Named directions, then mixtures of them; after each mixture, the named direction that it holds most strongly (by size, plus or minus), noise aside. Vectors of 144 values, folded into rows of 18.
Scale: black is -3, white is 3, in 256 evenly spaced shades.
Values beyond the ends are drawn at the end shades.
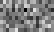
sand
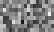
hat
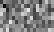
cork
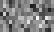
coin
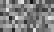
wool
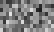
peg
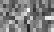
cork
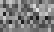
coin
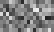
coin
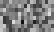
hat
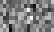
coin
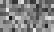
wool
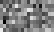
peg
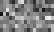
wool
